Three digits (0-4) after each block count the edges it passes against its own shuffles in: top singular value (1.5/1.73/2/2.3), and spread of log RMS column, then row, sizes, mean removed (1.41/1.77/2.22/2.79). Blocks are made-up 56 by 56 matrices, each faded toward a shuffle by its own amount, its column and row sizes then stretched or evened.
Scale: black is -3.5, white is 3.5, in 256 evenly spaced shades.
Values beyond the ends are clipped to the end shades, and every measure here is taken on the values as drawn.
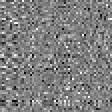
4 1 2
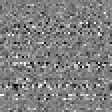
2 0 4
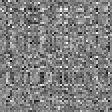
4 3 2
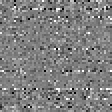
0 1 4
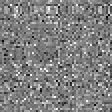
3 0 1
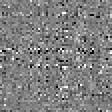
2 3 3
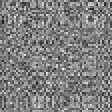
4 0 1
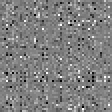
0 4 3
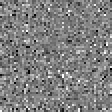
0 2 2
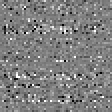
0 1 4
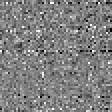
1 1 3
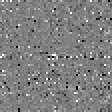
0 1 3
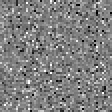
1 1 0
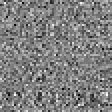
2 0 2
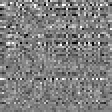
4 0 4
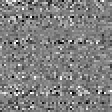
0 2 4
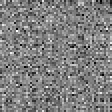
3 0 1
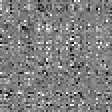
3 3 3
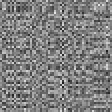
4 3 0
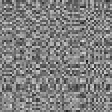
4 2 1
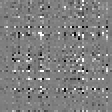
1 4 4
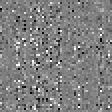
0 4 2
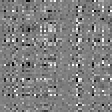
4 4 4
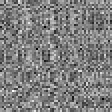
4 1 0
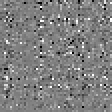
0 3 3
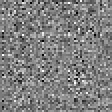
2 3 1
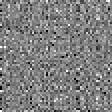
4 2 1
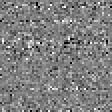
0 0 3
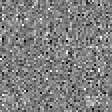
2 2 0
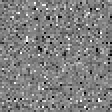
0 0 2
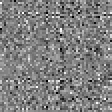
3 2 2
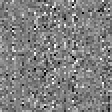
0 4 0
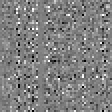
0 4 2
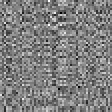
4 3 1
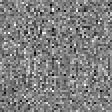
2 1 1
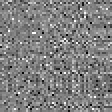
3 0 1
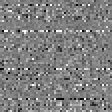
3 0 4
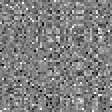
4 0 0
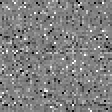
1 0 1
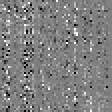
2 4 0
